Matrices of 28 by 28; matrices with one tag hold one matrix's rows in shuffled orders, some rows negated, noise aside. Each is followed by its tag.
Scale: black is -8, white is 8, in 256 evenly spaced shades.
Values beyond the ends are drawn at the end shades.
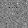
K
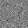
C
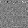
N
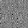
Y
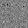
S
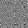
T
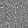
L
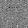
K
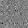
L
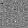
L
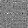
N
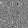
Y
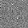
Y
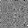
T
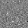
C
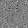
K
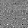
N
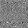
N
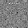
K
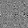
T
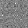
L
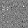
S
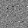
C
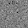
K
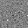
C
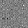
S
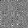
Y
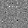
K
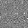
T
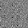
Y
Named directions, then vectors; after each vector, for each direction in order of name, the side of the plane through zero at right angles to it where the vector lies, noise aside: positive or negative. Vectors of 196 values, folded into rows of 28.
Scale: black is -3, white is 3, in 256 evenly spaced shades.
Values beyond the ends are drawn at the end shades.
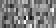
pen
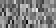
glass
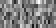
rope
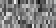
positive, negative, negative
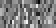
negative, positive, negative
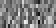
negative, positive, negative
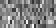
negative, negative, negative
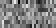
positive, negative, negative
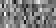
negative, negative, positive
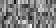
negative, positive, positive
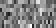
negative, positive, positive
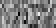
positive, negative, positive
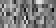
negative, negative, positive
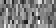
positive, negative, positive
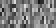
positive, positive, negative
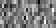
positive, positive, negative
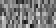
positive, negative, positive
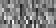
negative, negative, negative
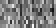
negative, negative, negative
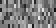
negative, positive, positive
